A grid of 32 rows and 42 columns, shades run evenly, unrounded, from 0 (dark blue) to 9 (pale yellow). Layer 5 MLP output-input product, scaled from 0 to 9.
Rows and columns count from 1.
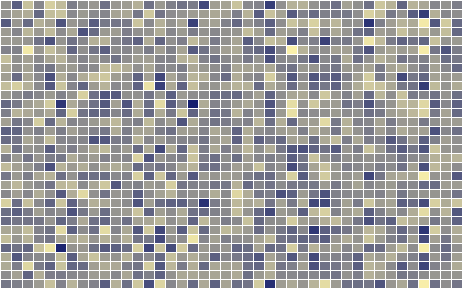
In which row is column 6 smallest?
28
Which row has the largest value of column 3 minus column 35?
6
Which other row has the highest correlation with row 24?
20
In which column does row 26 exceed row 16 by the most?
10
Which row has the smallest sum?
16
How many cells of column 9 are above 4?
21
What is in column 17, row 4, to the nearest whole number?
5
